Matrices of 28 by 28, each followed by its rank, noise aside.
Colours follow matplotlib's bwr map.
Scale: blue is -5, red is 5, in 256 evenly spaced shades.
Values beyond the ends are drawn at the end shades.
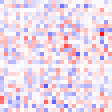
six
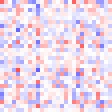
four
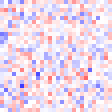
eight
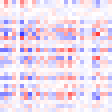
two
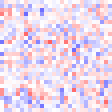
eight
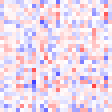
four
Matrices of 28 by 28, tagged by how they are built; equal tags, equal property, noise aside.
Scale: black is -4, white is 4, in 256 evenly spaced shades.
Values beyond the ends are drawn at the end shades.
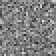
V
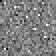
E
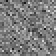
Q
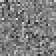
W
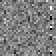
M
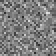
Q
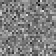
V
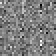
M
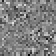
W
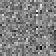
M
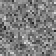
Q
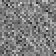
Q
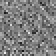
Q
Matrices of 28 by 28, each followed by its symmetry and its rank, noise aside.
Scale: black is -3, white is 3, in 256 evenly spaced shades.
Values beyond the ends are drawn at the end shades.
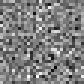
antisymmetric, rank eight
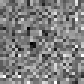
symmetric, rank six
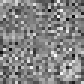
symmetric, rank eight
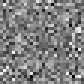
no symmetry, rank eight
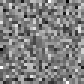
antisymmetric, rank eight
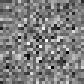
symmetric, rank eight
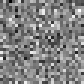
no symmetry, rank seven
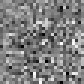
no symmetry, rank seven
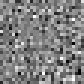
antisymmetric, rank eight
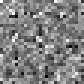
symmetric, rank six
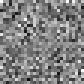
symmetric, rank seven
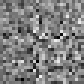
no symmetry, rank seven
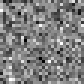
antisymmetric, rank eight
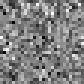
no symmetry, rank seven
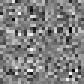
antisymmetric, rank six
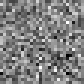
no symmetry, rank seven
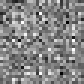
symmetric, rank six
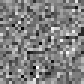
antisymmetric, rank eight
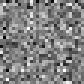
no symmetry, rank six
